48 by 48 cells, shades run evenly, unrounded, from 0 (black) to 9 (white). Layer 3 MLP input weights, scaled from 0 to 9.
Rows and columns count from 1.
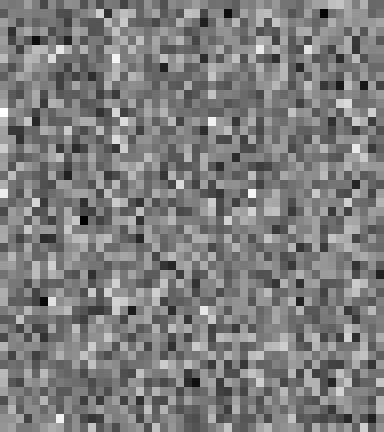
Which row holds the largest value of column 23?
21
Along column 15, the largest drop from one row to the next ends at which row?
17
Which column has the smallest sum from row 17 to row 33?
6
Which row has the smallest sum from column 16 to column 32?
43
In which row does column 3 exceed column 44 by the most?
47
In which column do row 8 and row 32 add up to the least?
38
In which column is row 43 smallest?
25
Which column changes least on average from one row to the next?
36
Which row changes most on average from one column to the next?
14
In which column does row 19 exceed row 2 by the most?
41
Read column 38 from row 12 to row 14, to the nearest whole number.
2 5 4
